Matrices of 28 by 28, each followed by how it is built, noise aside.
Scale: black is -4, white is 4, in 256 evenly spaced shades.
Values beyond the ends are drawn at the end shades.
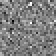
low rank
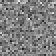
noise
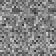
repeating columns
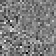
lower triangular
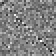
diagonal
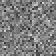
noise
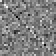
diagonal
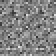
repeating columns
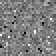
sparse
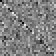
diagonal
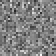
noise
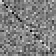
diagonal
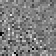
lower triangular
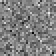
diagonal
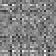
low rank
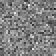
noise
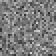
noise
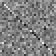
diagonal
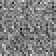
repeating columns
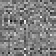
low rank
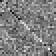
diagonal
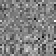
low rank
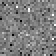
sparse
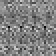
repeating columns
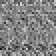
repeating columns
